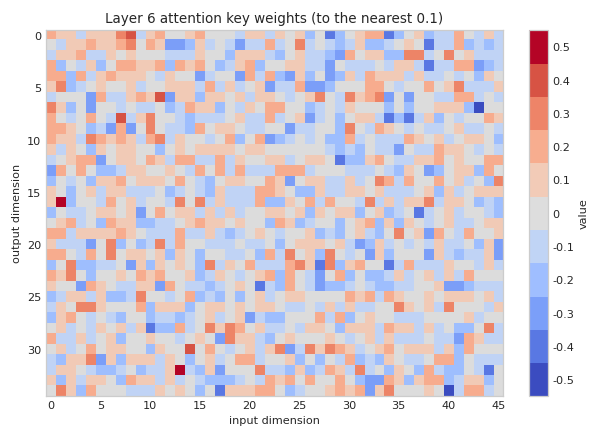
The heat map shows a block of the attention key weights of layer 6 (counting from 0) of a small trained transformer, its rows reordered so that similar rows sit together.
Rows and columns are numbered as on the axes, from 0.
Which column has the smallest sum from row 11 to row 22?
29
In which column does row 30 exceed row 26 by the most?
14
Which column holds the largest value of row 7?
0
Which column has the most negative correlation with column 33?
24
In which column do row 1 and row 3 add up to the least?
38
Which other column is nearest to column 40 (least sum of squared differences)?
3
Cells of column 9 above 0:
15
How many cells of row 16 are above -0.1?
28
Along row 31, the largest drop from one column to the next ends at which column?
5
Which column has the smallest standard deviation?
20
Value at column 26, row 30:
0.3
